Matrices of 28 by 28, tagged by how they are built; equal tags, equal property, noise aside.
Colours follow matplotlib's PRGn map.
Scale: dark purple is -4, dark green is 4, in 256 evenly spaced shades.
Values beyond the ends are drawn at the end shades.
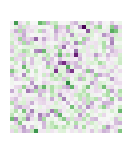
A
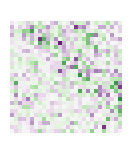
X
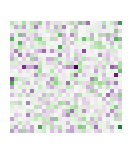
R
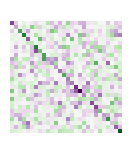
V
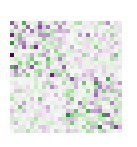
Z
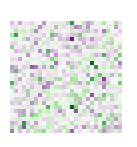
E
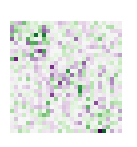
Z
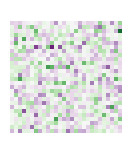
A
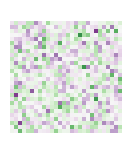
A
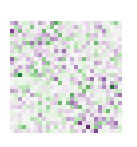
Z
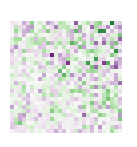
X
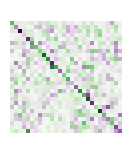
V
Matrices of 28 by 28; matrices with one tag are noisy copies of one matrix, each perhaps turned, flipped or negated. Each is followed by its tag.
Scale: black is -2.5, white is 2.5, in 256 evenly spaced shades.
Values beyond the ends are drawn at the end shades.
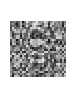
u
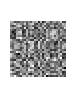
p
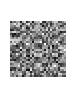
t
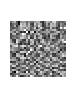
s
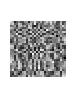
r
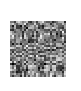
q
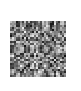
t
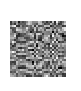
r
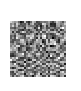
s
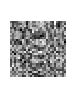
u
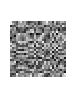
r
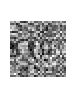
u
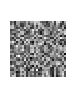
t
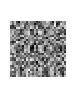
t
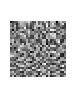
s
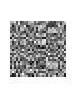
p
